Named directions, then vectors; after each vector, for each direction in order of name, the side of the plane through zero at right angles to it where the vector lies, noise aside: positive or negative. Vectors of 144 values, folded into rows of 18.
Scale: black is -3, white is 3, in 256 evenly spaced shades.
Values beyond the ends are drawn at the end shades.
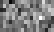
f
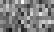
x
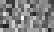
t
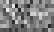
positive, negative, positive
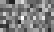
positive, positive, positive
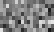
negative, positive, positive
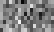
negative, negative, negative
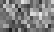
positive, negative, positive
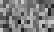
negative, positive, positive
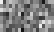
negative, negative, positive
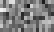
negative, negative, positive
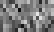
positive, negative, positive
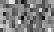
negative, negative, negative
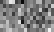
negative, negative, negative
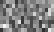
positive, negative, negative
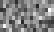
positive, negative, negative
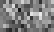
positive, negative, positive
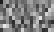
positive, negative, negative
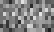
positive, positive, positive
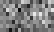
positive, negative, positive
